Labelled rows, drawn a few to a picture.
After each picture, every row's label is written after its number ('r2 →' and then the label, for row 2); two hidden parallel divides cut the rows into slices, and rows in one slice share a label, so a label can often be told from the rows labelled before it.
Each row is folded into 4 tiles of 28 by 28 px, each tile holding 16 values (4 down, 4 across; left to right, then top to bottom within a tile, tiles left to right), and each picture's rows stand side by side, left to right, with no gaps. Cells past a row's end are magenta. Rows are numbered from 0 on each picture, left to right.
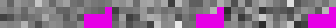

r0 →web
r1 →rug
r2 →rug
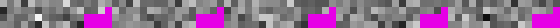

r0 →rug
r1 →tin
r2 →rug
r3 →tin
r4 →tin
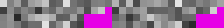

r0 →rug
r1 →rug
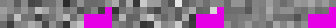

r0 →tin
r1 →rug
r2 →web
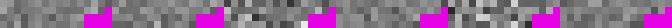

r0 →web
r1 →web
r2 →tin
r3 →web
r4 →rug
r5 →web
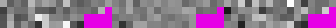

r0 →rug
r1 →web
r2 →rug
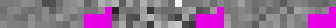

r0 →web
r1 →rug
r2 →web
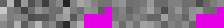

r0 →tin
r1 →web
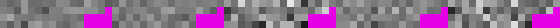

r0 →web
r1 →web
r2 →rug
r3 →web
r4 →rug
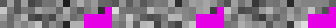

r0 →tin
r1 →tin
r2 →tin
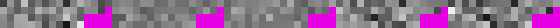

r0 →tin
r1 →web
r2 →web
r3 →tin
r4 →tin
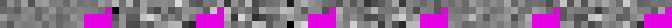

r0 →web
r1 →rug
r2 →tin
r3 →tin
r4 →web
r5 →rug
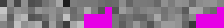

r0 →tin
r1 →web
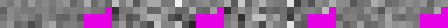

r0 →web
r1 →rug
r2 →rug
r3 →web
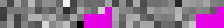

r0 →rug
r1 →tin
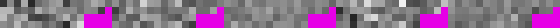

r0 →tin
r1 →rug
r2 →web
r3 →rug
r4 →web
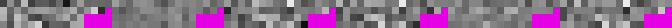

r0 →tin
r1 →web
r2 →rug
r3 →rug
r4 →web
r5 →rug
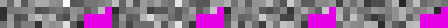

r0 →rug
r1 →rug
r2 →rug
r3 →tin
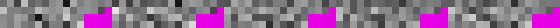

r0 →tin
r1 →tin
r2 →tin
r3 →tin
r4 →tin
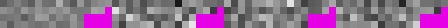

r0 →web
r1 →tin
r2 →rug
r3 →tin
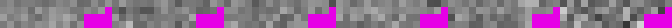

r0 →web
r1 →web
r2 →web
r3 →web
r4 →web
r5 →tin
